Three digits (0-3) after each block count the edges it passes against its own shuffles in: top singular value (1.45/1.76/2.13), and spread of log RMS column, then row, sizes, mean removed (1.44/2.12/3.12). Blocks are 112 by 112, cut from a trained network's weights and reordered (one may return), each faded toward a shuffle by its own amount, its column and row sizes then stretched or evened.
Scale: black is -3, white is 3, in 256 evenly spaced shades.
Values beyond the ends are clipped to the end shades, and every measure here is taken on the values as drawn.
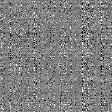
1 3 1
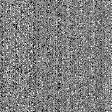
1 2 0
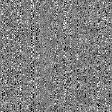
1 3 0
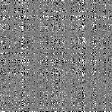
2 3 3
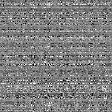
3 2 3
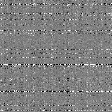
2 1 3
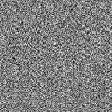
3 0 1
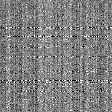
3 0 3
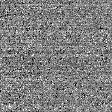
1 1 0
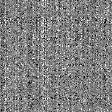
2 2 2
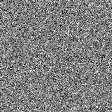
0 0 1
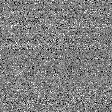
0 0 2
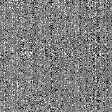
1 2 2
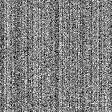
3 0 0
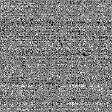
2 2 2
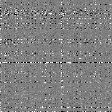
2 2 3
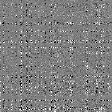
0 3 3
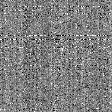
1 1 2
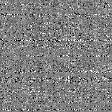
0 1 3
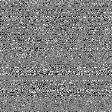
0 0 3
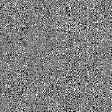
2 3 2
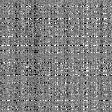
3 2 3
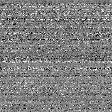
2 0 3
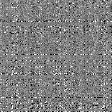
1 2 3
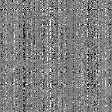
3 3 2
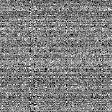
3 2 1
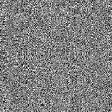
2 2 0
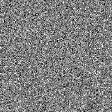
0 1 0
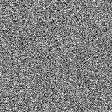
1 0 0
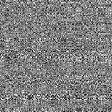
3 0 3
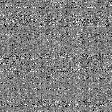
0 0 3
